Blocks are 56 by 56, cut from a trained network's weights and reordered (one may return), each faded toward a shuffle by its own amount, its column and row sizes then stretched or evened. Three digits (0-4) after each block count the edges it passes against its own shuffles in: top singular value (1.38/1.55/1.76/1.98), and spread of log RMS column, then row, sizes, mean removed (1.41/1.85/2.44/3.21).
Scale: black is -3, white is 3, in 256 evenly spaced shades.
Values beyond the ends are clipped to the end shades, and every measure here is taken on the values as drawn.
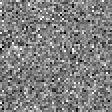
1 0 0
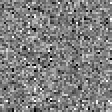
2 1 0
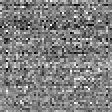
2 2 2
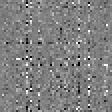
4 3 2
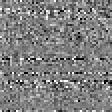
0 0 4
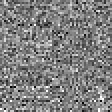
3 1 1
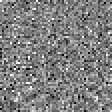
2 1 1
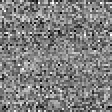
0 0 2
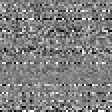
4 0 4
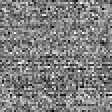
1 0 2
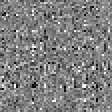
3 2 2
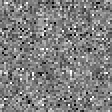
2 0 2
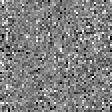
1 2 0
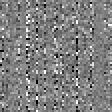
3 4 0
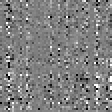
1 4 2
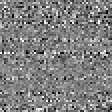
0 1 4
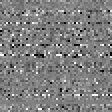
1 1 4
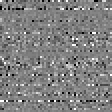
1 1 4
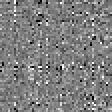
2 3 2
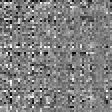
1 4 3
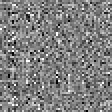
3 3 1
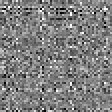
4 2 3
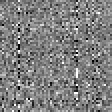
3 3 1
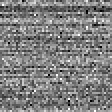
4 1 0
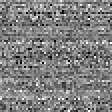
2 0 3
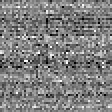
3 1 3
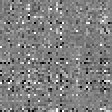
2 3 3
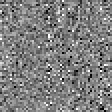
2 2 0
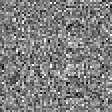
3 2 0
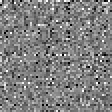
1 1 2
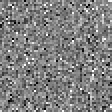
0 2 0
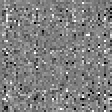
2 3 2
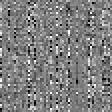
4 4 0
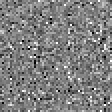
0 2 2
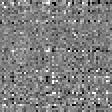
4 2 3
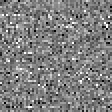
0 0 2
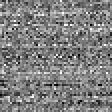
2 1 3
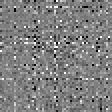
2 3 3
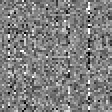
2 3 0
